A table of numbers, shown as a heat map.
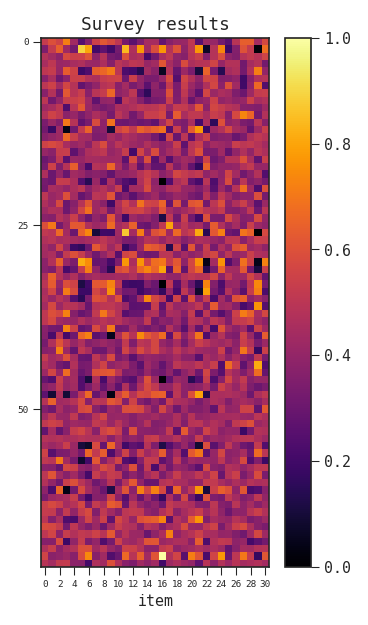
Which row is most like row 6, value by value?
36
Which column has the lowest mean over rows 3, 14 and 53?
27
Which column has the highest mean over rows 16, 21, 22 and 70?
16
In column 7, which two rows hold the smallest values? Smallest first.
26, 1
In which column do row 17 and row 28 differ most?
4
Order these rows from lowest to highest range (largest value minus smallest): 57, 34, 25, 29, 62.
29, 62, 25, 57, 34
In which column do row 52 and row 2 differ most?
14
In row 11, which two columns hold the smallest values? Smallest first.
23, 21
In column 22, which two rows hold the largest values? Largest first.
34, 33
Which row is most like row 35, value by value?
28
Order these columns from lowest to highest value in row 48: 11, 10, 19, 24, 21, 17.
17, 19, 24, 10, 11, 21
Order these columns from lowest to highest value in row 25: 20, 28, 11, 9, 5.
20, 11, 28, 5, 9
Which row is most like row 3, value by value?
32
